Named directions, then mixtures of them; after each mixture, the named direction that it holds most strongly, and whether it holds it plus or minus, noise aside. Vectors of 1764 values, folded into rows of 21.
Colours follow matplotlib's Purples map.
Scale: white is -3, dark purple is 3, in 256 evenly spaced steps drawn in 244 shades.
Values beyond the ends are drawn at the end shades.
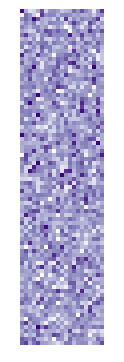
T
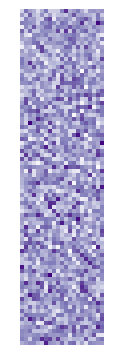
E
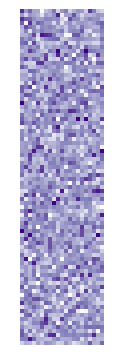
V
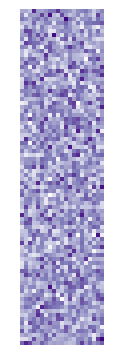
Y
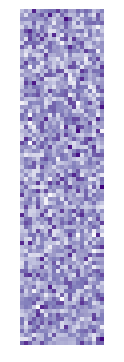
Y, plus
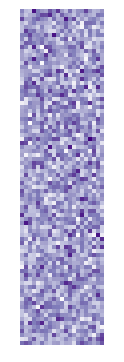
Y, plus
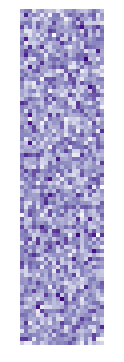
Y, minus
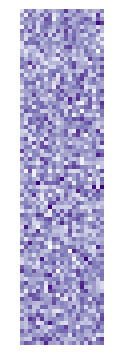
E, plus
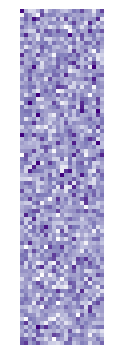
T, plus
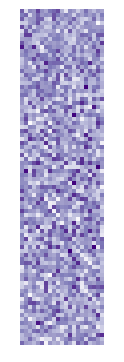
E, minus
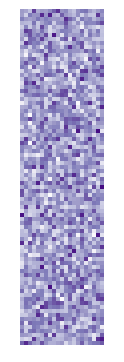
Y, plus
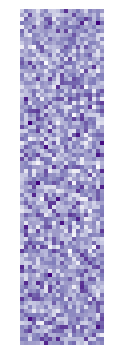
E, plus
